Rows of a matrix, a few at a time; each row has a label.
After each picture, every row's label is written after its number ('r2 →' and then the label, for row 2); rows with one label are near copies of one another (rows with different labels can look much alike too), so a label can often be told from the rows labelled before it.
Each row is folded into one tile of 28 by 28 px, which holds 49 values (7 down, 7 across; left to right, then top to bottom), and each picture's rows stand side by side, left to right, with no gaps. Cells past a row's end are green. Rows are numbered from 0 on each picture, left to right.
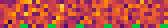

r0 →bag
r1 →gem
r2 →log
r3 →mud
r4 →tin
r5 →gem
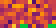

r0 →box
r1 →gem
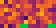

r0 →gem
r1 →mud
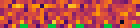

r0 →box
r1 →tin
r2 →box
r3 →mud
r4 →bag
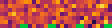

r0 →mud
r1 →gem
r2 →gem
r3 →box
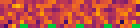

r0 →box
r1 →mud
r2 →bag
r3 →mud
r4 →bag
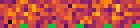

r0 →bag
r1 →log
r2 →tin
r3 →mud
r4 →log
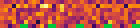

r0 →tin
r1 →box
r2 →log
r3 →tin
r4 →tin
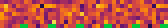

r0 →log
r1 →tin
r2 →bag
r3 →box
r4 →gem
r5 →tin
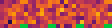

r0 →bag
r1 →mud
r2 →gem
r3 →bag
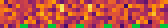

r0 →gem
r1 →mud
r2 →log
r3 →log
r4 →tin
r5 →mud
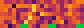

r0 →tin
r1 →log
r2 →mud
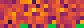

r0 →bag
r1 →gem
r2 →gem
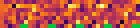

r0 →tin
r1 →log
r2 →box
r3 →box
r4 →bag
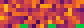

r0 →log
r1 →box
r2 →mud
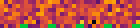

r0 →gem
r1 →mud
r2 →gem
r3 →bag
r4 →gem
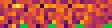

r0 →box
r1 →tin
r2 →tin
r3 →log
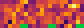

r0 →bag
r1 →mud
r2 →box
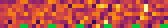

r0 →bag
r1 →bag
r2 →tin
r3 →box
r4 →log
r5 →log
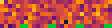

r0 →gem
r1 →log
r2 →bag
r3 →mud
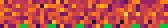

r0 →gem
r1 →tin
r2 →gem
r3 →box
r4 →bag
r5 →bag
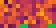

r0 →gem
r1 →mud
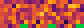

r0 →tin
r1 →bag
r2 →box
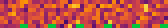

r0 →mud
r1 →tin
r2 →box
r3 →tin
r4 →gem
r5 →log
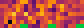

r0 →bag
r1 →mud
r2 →log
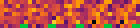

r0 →gem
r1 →gem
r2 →mud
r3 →bag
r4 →bag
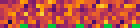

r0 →bag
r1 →mud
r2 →mud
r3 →box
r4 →box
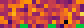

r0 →mud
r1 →gem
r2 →bag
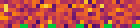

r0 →log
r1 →box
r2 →tin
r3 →gem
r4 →gem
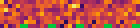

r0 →gem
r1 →mud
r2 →box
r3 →bag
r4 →bag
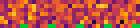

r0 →mud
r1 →log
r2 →tin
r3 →box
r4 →bag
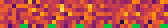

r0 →tin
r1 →gem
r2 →log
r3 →log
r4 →bag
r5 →bag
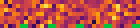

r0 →gem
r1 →box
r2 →log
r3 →bag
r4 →log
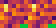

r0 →log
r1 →log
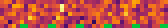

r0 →box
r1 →log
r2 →log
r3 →bag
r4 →mud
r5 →mud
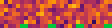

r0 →gem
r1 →mud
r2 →box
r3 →bag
